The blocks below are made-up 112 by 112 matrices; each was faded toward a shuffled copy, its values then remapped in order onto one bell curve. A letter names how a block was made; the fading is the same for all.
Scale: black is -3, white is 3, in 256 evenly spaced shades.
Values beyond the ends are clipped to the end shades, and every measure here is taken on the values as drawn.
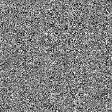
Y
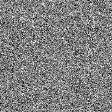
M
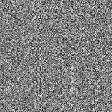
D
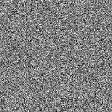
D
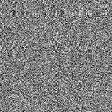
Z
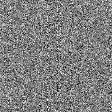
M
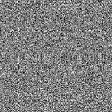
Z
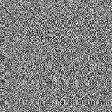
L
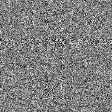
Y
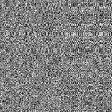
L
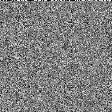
Y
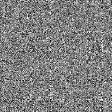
Y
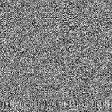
Z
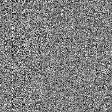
Y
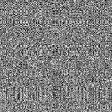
L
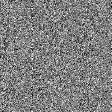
M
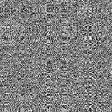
L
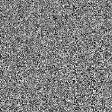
Y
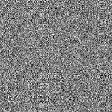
Z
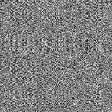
L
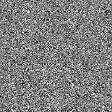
Y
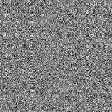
Z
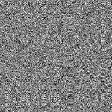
Z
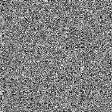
Y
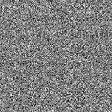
D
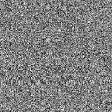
D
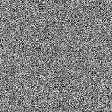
D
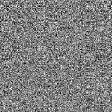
Z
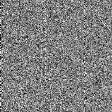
M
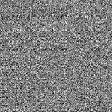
Z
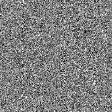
M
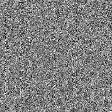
M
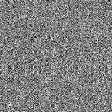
D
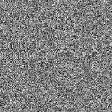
D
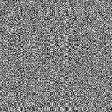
L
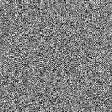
Z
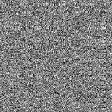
Z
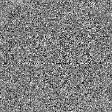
Y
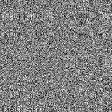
Z
